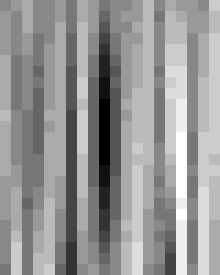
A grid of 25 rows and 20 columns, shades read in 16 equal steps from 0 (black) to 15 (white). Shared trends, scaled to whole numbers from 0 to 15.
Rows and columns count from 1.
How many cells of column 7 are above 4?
10
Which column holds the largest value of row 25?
17
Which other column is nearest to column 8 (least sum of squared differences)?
14
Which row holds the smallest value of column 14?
25
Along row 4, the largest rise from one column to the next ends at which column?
8
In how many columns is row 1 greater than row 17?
10
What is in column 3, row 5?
9
